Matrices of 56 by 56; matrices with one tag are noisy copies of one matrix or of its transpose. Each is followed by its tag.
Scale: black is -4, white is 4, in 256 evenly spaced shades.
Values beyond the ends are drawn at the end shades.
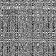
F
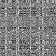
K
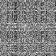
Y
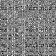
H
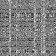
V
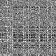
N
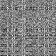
H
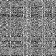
Y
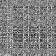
N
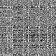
N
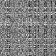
H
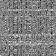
V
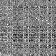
N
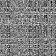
H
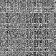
N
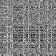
N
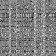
V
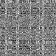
K
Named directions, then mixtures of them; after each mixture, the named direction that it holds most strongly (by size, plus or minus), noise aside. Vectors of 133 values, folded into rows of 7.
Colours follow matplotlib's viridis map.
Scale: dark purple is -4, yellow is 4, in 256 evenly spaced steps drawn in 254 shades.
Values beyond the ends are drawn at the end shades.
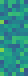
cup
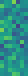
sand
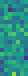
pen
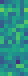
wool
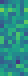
wool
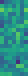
wool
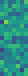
cup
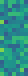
cup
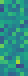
wool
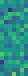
pen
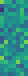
wool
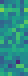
wool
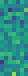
pen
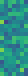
cup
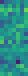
wool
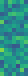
cup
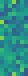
cup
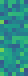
cup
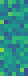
cup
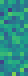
cup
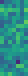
wool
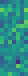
wool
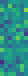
wool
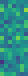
wool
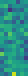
pen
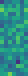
wool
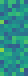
cup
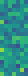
cup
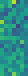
sand
